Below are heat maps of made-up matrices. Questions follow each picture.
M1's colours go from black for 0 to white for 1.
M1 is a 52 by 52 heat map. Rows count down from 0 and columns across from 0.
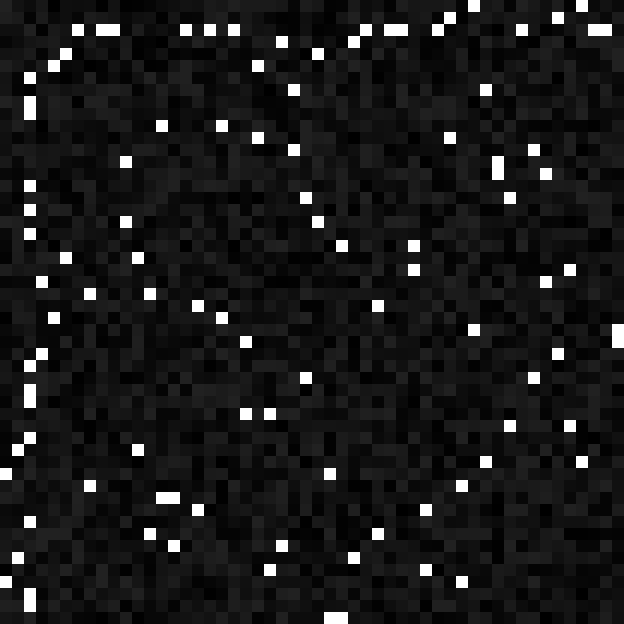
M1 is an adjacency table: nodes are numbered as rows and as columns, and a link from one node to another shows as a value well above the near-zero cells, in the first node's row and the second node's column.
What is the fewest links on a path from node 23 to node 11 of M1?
6
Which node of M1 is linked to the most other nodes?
node 2
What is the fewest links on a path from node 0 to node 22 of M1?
7
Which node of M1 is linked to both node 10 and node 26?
node 18
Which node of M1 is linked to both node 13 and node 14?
node 41
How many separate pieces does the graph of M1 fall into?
3
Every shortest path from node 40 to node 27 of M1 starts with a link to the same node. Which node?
node 38
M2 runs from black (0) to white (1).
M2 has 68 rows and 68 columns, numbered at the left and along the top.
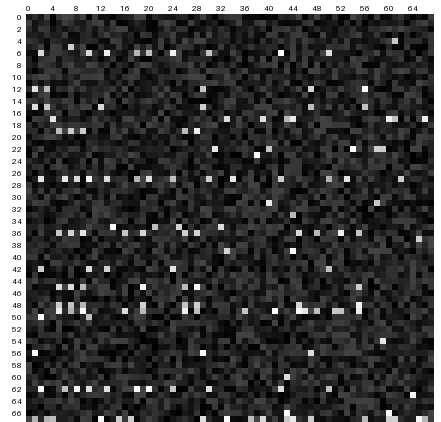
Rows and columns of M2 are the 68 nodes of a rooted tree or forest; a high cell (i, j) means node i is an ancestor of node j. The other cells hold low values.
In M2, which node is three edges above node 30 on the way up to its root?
27
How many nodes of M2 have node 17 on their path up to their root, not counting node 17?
8
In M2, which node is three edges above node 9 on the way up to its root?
48
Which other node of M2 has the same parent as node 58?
40
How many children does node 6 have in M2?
4
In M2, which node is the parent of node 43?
60
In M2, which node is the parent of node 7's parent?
19
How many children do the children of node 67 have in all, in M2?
5
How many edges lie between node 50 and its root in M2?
4
